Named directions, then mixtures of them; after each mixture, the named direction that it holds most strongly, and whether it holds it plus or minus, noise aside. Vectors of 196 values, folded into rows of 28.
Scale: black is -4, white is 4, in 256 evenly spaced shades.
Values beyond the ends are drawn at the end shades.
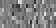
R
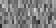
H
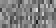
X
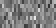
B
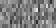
X, plus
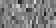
R, minus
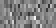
B, plus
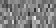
H, minus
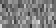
H, minus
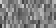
B, plus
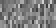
X, minus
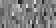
R, minus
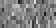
R, minus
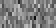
B, minus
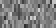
B, plus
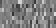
R, plus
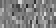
R, plus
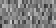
H, plus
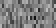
B, minus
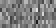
X, plus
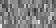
H, minus
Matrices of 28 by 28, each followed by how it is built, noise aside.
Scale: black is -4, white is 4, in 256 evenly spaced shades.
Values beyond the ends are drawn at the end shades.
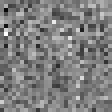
low rank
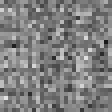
blocks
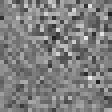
upper triangular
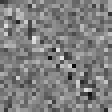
banded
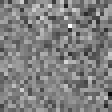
upper triangular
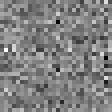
low rank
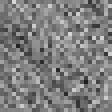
Toeplitz
